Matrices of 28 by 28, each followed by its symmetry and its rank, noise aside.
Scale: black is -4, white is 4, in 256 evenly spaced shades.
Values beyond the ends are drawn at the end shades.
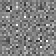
symmetric, rank four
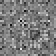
symmetric, rank six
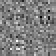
antisymmetric, rank four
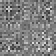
symmetric, rank four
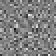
antisymmetric, rank four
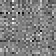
antisymmetric, rank six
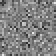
symmetric, rank eight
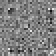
symmetric, rank eight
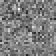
no symmetry, rank six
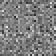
no symmetry, rank eight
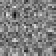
no symmetry, rank four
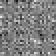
antisymmetric, rank six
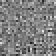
antisymmetric, rank six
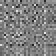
antisymmetric, rank four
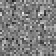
no symmetry, rank eight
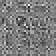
symmetric, rank four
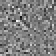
antisymmetric, rank eight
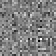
antisymmetric, rank four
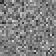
symmetric, rank eight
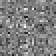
no symmetry, rank six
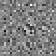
antisymmetric, rank four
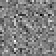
antisymmetric, rank eight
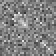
symmetric, rank eight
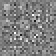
symmetric, rank six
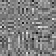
no symmetry, rank four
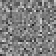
antisymmetric, rank six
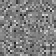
antisymmetric, rank six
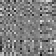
antisymmetric, rank four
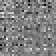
no symmetry, rank six
